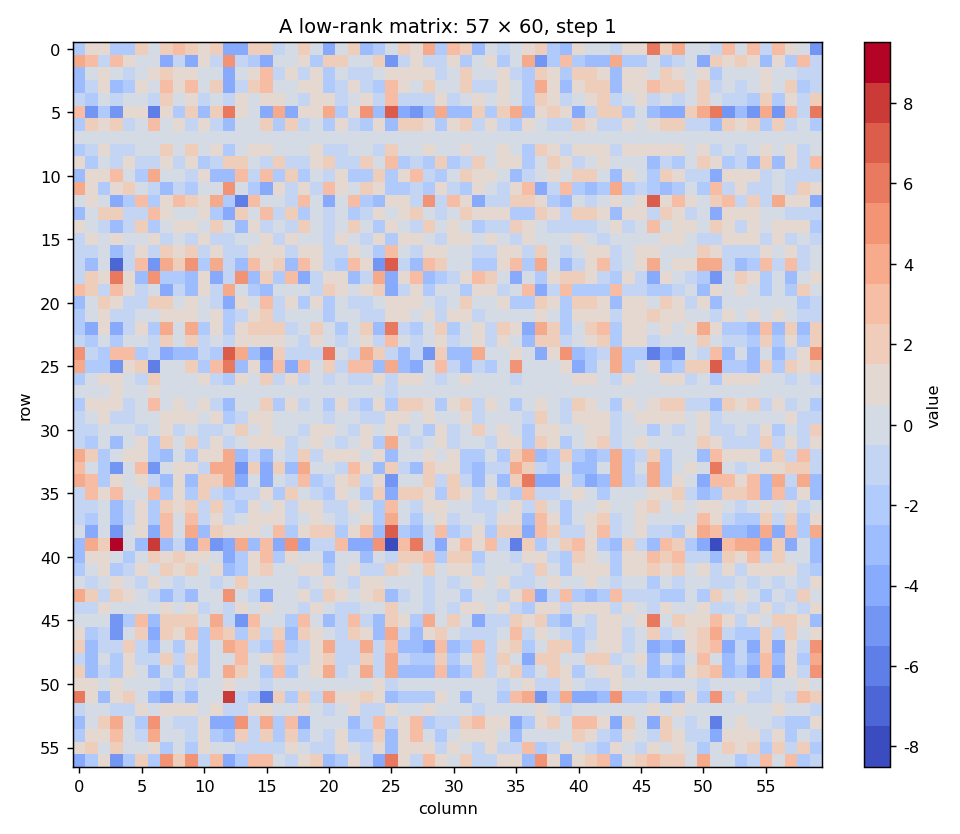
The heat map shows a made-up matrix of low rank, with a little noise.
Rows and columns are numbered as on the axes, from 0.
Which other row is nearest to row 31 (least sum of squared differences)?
37
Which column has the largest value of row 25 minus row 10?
51
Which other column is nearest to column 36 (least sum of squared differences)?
58
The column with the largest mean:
25
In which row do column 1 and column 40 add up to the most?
39
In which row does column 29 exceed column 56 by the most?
5
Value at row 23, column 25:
3
